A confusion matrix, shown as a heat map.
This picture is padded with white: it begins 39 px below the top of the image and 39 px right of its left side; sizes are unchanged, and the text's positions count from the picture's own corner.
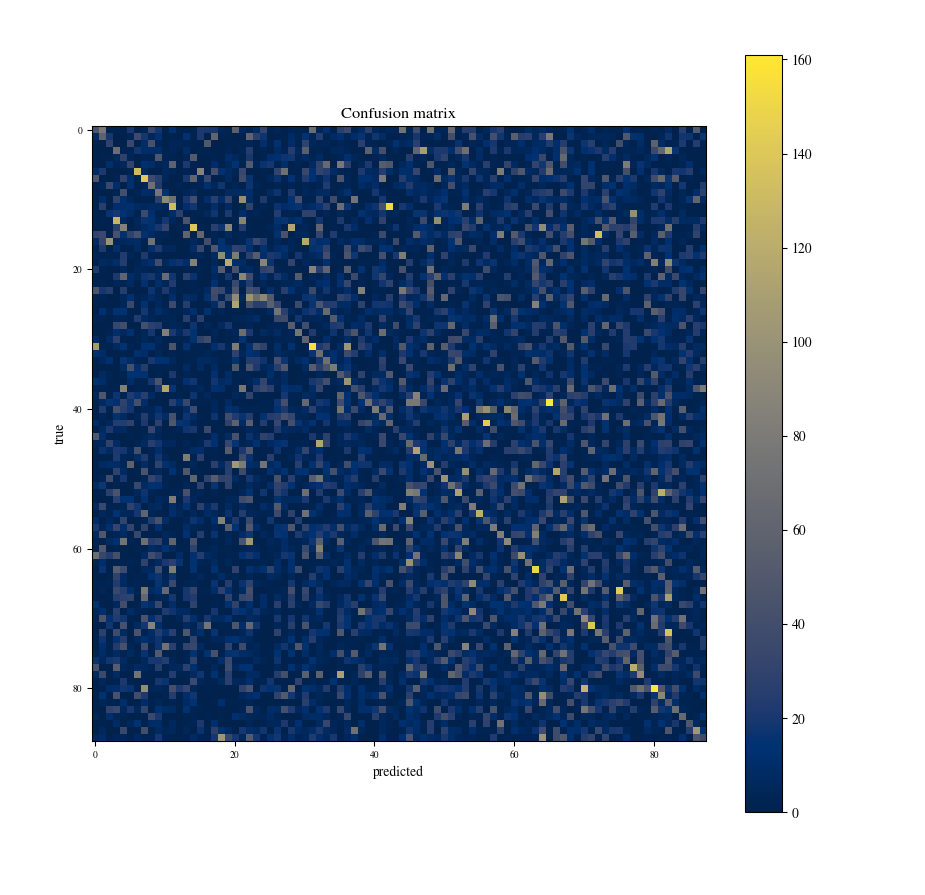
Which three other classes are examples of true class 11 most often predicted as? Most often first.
42, 53, 35
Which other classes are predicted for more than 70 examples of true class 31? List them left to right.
0, 20, 36
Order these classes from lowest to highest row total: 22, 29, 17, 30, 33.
22, 30, 33, 17, 29
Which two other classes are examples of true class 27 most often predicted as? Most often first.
57, 34
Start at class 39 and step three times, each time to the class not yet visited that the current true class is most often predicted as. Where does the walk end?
44
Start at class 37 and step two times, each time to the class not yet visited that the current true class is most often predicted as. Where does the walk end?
21
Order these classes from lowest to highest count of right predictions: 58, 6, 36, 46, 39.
39, 58, 36, 46, 6
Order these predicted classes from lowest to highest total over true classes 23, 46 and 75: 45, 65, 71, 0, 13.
13, 65, 0, 45, 71
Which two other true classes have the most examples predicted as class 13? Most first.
47, 15
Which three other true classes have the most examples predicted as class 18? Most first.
87, 56, 20
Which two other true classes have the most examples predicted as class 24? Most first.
19, 48
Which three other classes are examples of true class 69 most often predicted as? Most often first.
54, 38, 78
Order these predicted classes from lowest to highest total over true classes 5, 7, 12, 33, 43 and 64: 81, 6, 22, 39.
6, 39, 22, 81
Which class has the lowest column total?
12
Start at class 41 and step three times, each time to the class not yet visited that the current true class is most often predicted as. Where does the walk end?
82
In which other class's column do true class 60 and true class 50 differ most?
73
